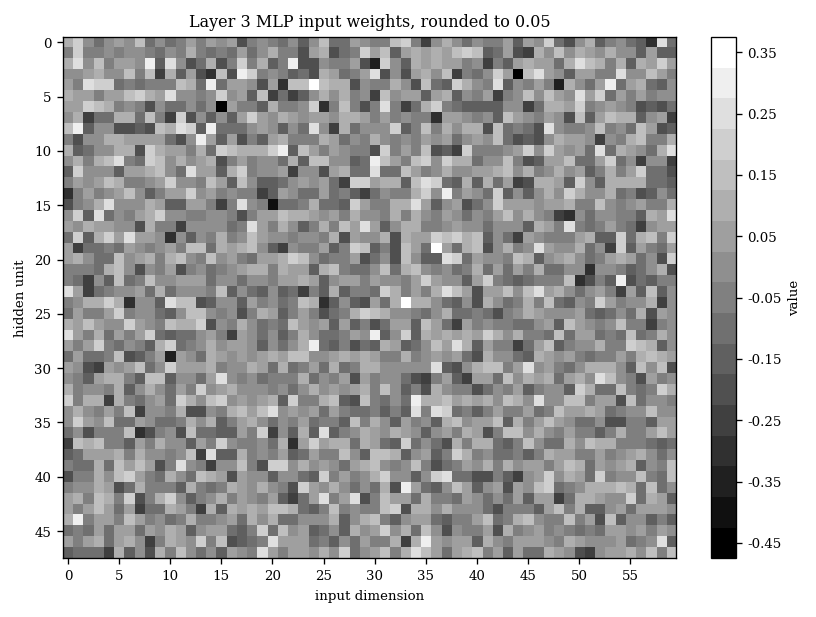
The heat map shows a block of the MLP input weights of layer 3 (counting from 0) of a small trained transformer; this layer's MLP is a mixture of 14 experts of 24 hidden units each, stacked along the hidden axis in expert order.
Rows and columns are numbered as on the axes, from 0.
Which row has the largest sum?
33
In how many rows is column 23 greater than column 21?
22
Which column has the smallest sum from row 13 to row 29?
51
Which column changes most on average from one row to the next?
10
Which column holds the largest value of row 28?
24
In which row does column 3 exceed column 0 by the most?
37
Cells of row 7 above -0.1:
46
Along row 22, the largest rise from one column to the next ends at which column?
54
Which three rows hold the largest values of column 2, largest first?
4, 6, 26
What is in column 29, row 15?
0.05
